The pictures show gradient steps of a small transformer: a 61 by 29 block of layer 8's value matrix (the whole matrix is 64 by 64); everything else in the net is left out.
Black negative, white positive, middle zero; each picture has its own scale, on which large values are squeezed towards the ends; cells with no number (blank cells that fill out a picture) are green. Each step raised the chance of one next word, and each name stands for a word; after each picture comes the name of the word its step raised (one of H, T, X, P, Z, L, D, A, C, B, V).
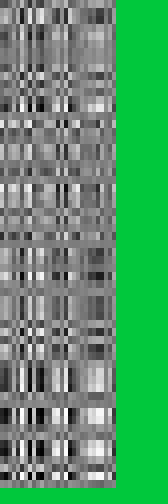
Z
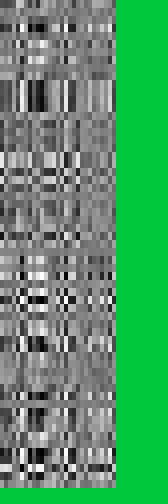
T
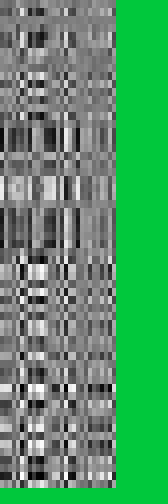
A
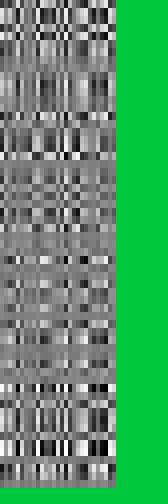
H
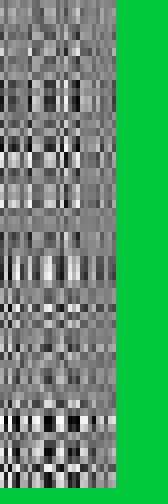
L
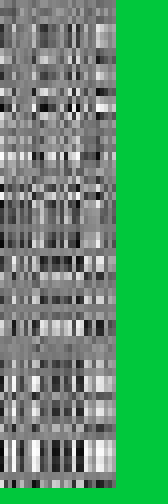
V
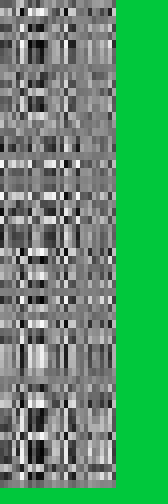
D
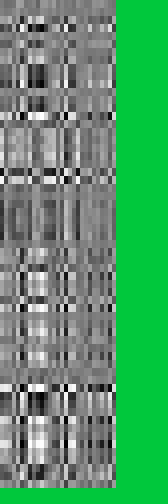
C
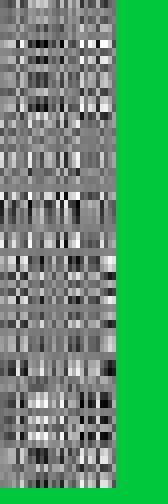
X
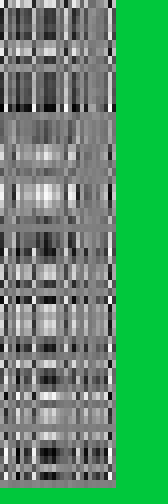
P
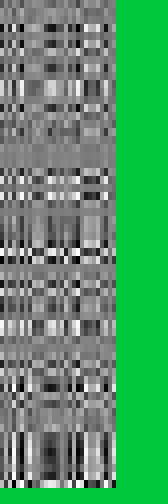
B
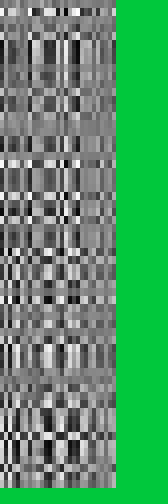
D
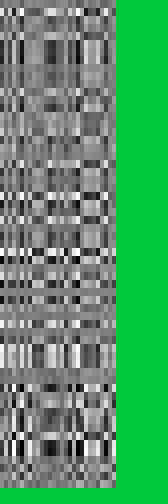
D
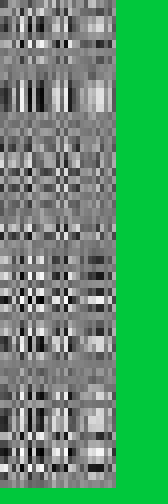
T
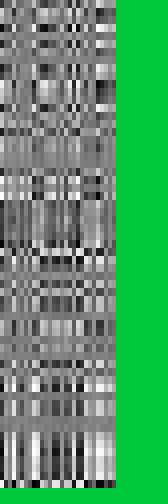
B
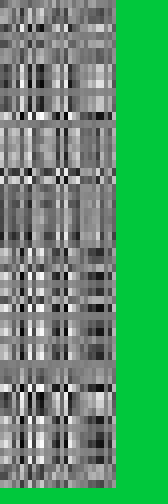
C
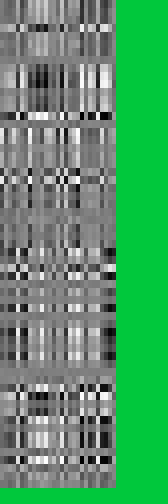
C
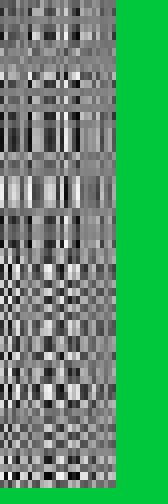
A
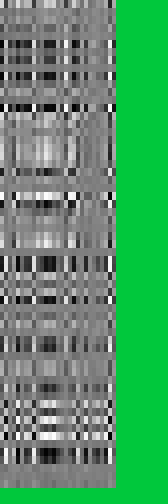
X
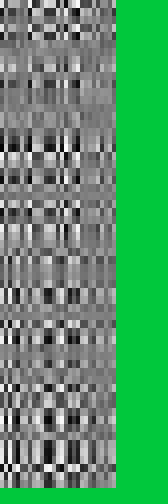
H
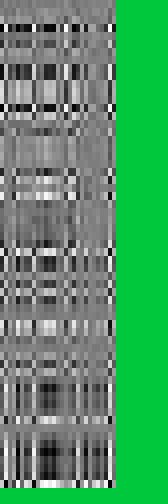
B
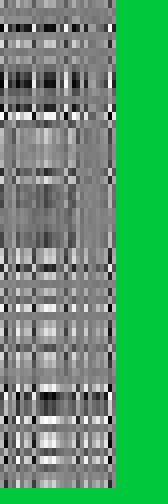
C
